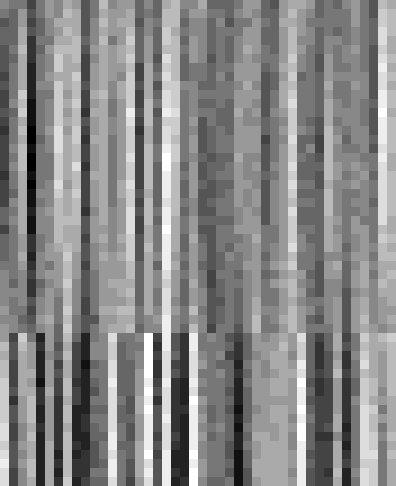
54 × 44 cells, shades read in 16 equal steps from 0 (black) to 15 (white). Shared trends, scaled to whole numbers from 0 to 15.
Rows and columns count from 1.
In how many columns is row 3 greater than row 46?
24
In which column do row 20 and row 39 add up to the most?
19
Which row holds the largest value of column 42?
51
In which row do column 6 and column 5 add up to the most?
36
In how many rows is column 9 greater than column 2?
36
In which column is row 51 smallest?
27
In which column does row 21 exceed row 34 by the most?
7
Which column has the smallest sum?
10
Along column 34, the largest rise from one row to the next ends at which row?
38
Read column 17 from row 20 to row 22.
11 11 10
